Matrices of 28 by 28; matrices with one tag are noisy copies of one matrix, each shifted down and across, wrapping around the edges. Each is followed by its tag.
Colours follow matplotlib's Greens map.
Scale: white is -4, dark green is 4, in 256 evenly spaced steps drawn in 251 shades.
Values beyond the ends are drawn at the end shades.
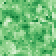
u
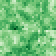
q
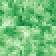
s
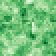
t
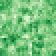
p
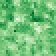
s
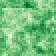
q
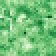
u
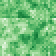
q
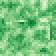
p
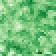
u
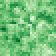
u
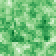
s
